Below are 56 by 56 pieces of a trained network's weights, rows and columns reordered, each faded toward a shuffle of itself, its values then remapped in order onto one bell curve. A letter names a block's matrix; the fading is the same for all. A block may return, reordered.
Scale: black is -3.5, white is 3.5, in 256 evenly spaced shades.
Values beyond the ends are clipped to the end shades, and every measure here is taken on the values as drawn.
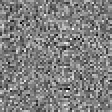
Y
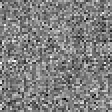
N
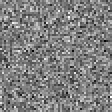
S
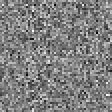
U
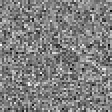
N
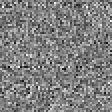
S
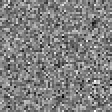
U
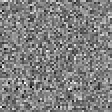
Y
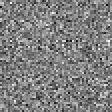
S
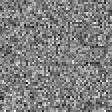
N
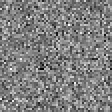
N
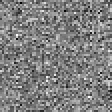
U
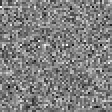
S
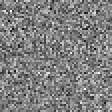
S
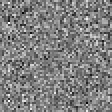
U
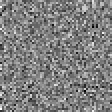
U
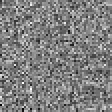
U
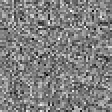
Y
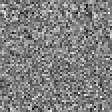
N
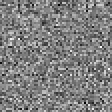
N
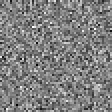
N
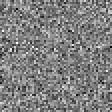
N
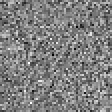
Y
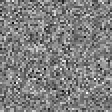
N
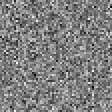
U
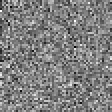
U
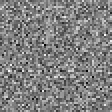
N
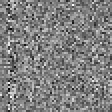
U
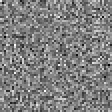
Y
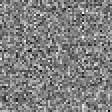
U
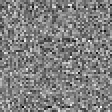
N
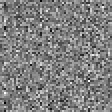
U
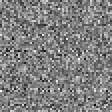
S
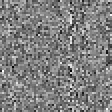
U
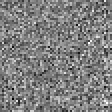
U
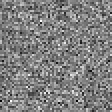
Y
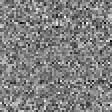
S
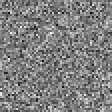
S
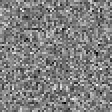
N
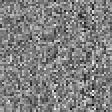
U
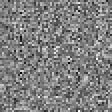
U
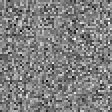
U
